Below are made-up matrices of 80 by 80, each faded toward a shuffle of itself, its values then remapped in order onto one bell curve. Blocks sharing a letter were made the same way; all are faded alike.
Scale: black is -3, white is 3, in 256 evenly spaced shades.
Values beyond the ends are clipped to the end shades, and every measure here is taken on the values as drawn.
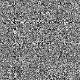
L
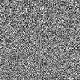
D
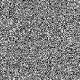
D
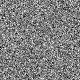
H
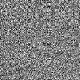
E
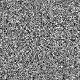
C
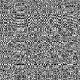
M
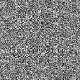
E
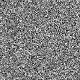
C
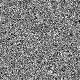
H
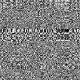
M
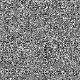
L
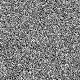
H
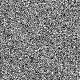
H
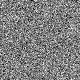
H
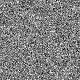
H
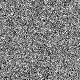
H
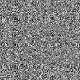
E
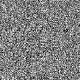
D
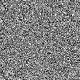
C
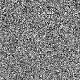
C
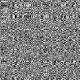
M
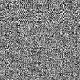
E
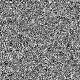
C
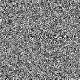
D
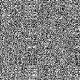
E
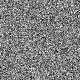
H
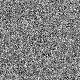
H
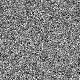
H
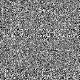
L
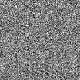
D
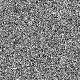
H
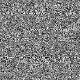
L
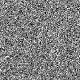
C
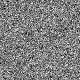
H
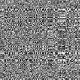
M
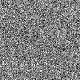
C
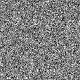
C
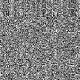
E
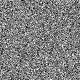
H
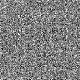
D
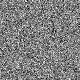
H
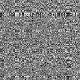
M
